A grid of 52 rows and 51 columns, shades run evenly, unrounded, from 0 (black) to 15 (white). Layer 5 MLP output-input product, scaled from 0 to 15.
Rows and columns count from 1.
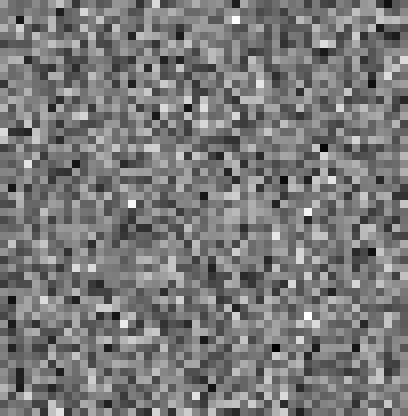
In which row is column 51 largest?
8
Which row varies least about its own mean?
37
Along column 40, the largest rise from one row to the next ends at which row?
23
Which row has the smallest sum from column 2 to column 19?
44
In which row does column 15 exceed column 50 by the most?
5
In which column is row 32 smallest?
47
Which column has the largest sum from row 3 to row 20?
26
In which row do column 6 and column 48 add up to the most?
38
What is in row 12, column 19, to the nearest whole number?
12
